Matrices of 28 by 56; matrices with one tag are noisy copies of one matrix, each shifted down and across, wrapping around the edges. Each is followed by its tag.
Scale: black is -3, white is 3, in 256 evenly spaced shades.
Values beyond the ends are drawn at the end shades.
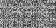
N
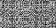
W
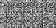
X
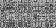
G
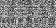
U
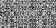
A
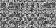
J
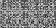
A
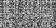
A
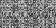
A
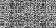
W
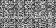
X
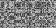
J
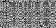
U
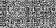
W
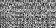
N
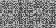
W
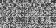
J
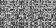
A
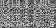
U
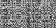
W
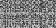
X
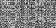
W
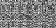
U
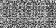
A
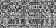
J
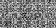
A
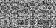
J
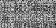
G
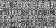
G
